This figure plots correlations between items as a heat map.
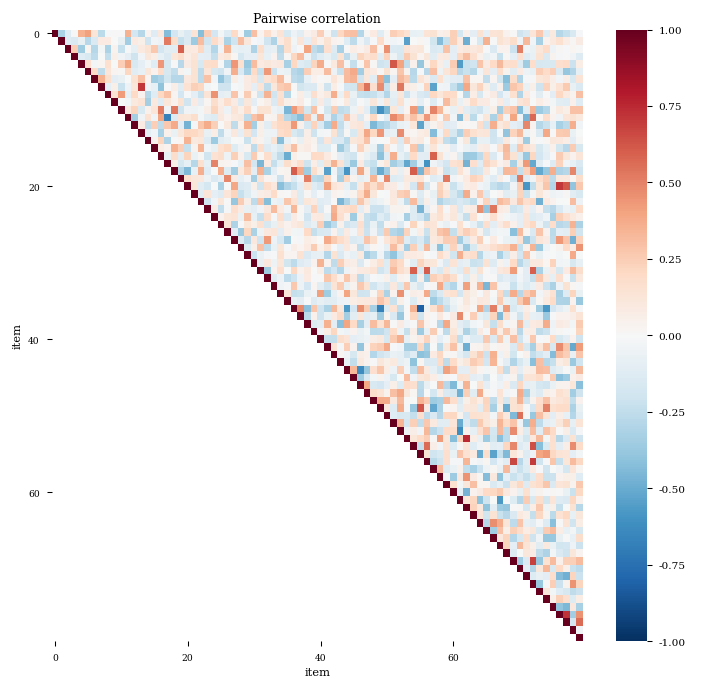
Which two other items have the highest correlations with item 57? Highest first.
16, 10
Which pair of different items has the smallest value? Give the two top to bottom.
36, 55
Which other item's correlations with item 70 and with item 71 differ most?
20
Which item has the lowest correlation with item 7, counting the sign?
57
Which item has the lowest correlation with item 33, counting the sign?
65
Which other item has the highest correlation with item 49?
55
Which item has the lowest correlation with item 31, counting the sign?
17
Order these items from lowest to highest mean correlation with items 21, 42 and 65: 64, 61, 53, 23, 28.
61, 53, 28, 23, 64
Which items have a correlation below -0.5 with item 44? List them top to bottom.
18, 36, 46
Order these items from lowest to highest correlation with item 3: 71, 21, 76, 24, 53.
24, 71, 76, 21, 53
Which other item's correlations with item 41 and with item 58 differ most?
62
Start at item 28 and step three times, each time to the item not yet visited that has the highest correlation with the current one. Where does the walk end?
76
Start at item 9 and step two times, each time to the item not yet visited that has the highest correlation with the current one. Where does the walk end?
19
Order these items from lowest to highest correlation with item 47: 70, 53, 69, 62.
69, 53, 62, 70
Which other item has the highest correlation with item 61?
37
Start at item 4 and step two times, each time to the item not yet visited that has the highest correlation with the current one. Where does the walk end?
11
